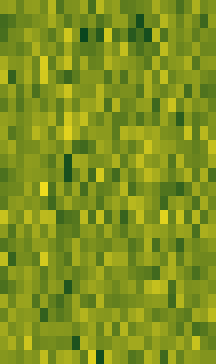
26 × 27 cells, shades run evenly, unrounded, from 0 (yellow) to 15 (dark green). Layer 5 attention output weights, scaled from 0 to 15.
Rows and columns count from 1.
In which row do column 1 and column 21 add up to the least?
16
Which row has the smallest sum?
10
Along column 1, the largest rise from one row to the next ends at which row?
20
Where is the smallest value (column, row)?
6, 14
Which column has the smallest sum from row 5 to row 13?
19
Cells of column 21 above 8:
8
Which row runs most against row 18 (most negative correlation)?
25
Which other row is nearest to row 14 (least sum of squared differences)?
18
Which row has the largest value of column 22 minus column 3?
22
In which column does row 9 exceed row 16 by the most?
23
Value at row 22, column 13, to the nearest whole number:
4
